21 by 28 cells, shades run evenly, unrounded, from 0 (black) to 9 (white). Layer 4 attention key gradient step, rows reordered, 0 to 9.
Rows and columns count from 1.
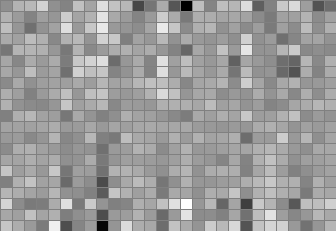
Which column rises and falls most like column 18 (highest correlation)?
15
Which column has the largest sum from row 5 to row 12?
14
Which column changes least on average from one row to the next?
17
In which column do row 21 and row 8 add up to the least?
9
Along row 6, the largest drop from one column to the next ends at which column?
10
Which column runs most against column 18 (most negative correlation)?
4
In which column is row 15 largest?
23
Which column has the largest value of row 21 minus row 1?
16
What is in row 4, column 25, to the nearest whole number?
5
